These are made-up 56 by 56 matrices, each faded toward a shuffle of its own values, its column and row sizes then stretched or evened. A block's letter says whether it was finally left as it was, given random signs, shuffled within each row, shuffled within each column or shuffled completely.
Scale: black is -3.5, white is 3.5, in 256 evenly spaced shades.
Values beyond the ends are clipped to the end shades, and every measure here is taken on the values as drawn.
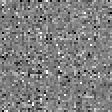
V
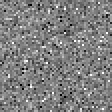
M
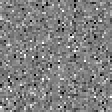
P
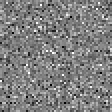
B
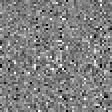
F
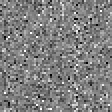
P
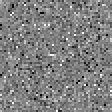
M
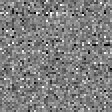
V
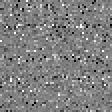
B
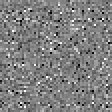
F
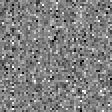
P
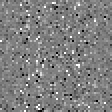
P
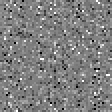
P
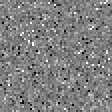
M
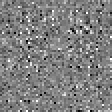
F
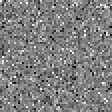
M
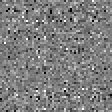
V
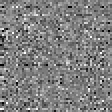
F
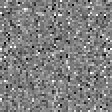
P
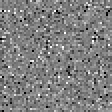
M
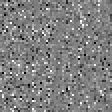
P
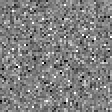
M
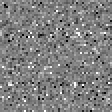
B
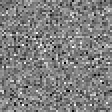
B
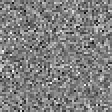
B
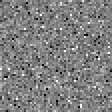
M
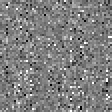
P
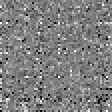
V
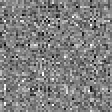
F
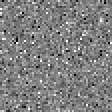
M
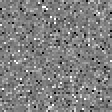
M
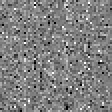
P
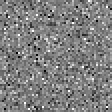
M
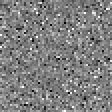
M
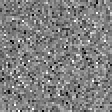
M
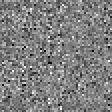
P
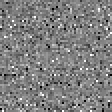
B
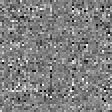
V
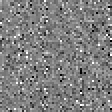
P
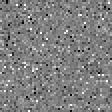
M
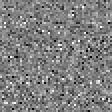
B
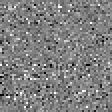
B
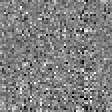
F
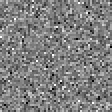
M
